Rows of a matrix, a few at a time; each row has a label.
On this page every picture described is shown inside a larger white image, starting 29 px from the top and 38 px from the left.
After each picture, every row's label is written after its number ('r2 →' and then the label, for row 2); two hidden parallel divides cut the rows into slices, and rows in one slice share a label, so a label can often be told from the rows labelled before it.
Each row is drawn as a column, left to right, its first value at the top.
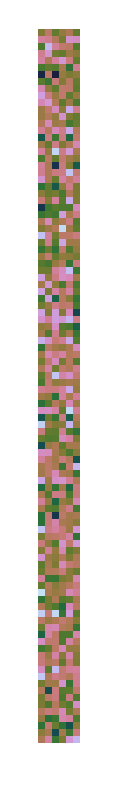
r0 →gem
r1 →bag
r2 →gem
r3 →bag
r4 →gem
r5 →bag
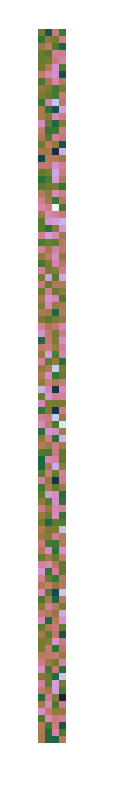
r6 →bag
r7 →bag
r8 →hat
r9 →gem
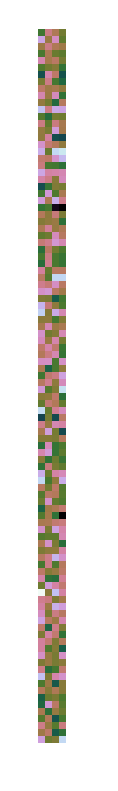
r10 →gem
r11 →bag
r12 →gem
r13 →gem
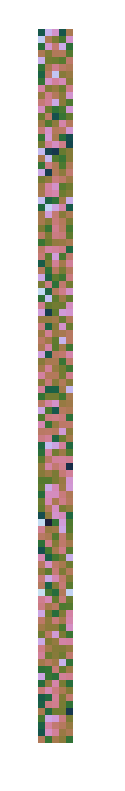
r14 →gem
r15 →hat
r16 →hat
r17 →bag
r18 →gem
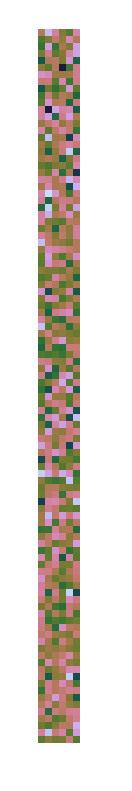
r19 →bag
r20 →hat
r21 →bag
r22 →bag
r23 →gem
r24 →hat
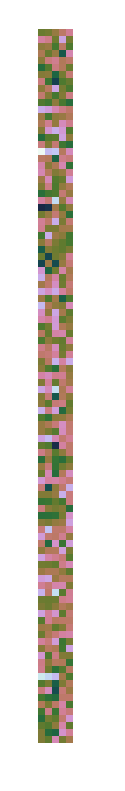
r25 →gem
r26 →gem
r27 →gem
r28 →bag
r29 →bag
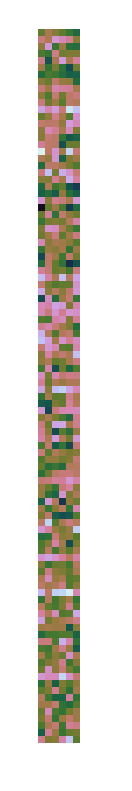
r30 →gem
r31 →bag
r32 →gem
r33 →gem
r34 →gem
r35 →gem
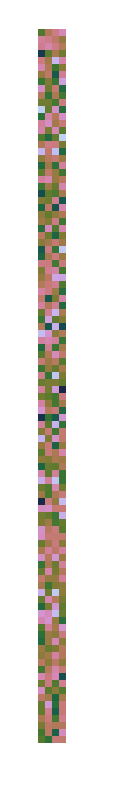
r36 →gem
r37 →bag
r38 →gem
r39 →hat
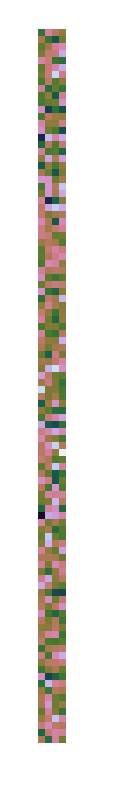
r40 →gem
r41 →hat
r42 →hat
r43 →hat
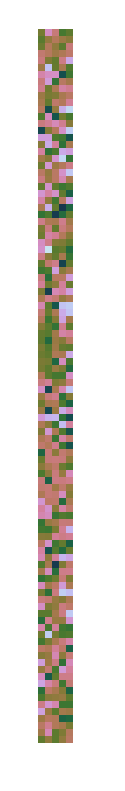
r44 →bag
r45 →hat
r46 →bag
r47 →gem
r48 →gem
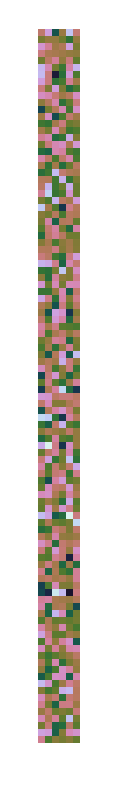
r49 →hat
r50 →hat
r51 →gem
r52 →gem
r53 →hat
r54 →bag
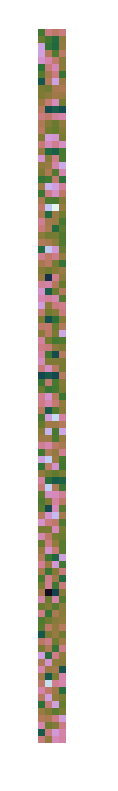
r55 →bag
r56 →hat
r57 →hat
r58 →bag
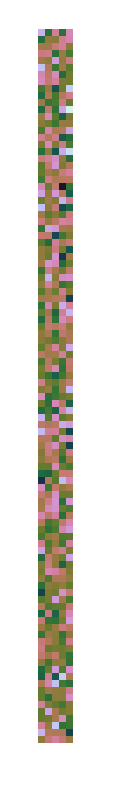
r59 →hat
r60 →bag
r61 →hat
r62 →gem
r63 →gem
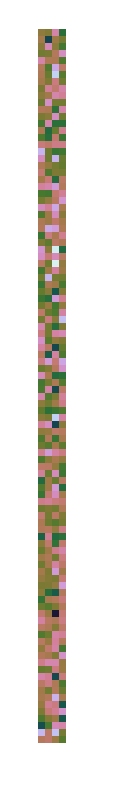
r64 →bag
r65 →bag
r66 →hat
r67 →bag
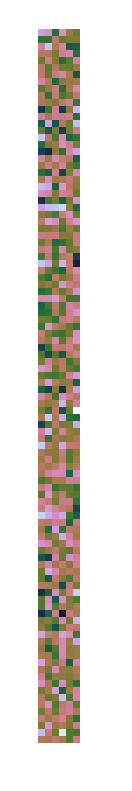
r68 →hat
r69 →hat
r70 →bag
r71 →hat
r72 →bag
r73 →gem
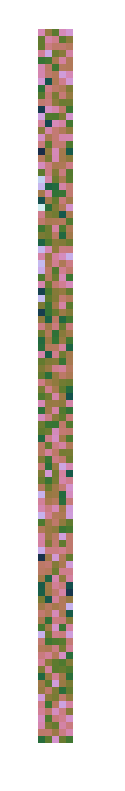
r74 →hat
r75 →bag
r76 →bag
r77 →bag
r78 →hat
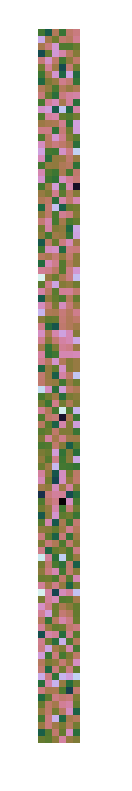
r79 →gem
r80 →bag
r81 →hat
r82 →gem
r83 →bag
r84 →gem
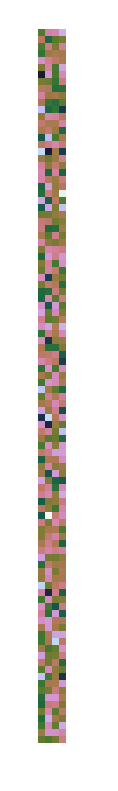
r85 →gem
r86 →hat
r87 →bag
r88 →hat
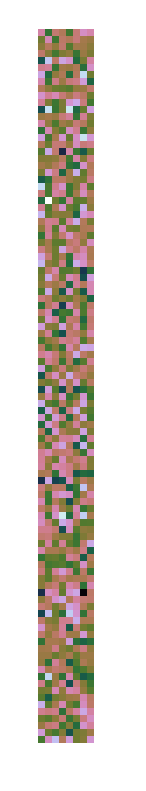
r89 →hat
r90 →gem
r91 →bag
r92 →hat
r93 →gem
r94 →bag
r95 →hat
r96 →bag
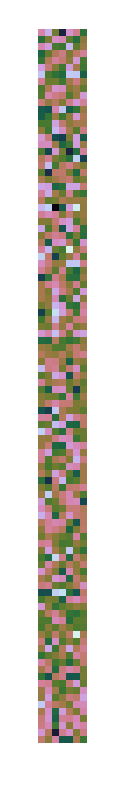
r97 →hat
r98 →hat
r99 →gem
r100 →gem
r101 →hat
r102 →hat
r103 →bag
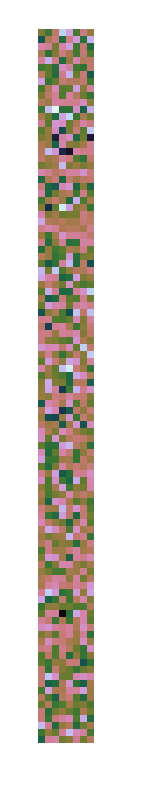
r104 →bag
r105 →gem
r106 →gem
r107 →hat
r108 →hat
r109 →gem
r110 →bag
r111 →gem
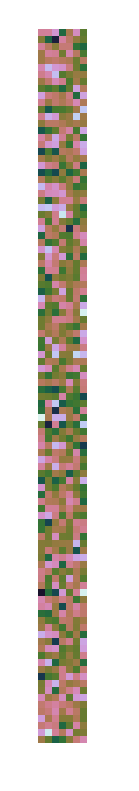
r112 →hat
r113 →hat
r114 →hat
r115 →bag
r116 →bag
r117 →bag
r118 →gem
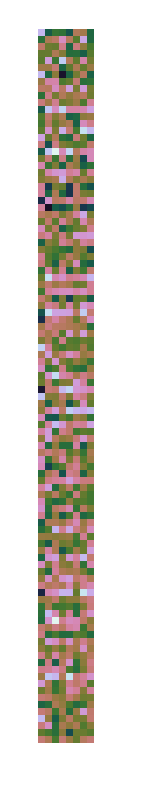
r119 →hat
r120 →gem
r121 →gem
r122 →gem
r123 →gem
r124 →bag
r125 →gem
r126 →gem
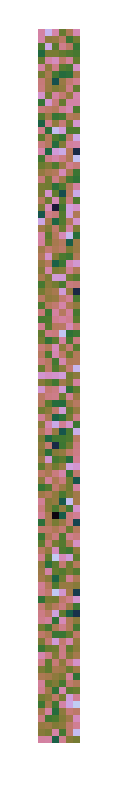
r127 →bag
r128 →bag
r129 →gem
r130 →gem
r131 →bag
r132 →hat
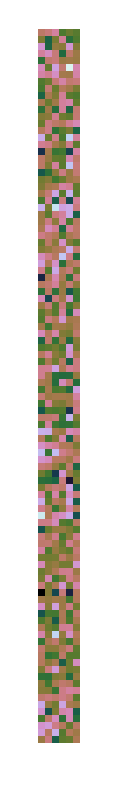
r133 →hat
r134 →bag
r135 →hat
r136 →bag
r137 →hat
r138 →bag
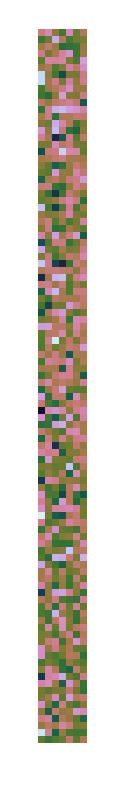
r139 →hat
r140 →bag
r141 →gem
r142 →gem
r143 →bag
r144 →bag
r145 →bag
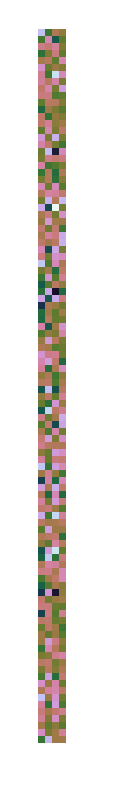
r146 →hat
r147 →gem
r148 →hat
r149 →bag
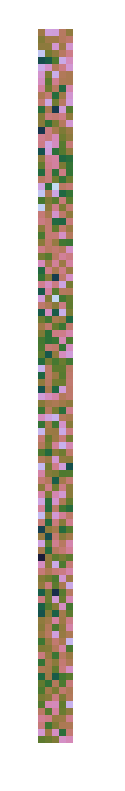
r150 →hat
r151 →bag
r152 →hat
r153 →bag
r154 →bag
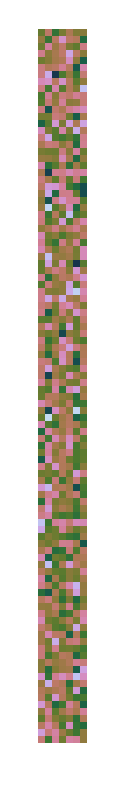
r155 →bag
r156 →hat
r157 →bag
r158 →bag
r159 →bag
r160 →gem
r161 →bag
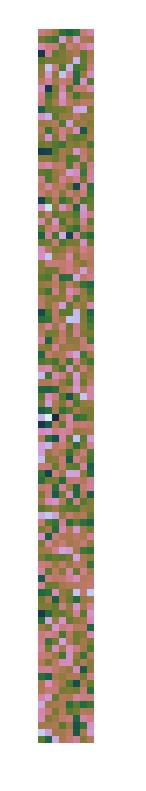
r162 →hat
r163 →hat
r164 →bag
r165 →bag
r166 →bag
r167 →gem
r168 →bag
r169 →bag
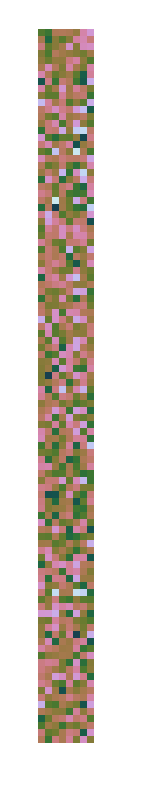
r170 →bag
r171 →bag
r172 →gem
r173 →bag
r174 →bag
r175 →gem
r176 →gem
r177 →hat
